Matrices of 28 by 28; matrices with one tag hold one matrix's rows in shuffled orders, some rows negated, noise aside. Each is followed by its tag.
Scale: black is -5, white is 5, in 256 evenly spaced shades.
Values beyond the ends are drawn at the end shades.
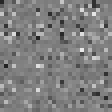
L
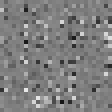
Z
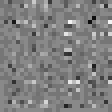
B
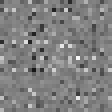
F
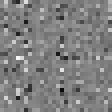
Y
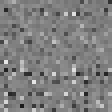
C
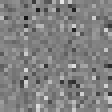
Z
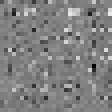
B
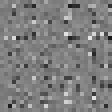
B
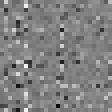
Y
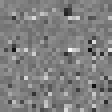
B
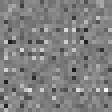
C
